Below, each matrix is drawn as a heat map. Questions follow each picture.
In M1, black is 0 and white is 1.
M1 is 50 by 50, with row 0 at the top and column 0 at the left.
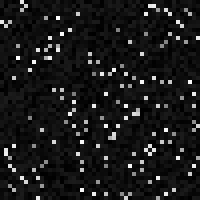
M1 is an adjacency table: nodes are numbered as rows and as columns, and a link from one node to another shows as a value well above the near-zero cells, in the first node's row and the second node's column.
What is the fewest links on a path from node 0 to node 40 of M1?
6
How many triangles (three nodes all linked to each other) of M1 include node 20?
2
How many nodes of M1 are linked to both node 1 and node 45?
2
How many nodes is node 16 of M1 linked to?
1
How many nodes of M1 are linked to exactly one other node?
2
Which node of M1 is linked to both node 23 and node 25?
node 18
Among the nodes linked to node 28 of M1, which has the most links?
node 33
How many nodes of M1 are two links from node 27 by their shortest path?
4
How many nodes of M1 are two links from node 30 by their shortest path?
4
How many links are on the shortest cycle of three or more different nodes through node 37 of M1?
3
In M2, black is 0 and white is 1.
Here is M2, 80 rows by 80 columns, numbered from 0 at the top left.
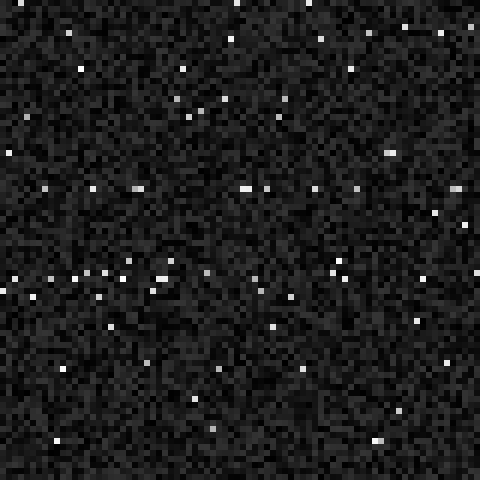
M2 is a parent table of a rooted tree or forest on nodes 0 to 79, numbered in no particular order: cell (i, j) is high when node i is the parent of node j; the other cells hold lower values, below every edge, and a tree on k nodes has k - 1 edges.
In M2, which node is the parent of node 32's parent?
68
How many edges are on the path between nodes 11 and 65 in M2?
5
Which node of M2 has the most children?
31
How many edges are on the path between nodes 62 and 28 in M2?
6
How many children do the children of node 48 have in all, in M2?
9
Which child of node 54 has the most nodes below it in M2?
45
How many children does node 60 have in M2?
2
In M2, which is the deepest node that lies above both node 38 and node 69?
6
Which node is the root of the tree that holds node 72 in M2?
71
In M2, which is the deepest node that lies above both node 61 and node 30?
5
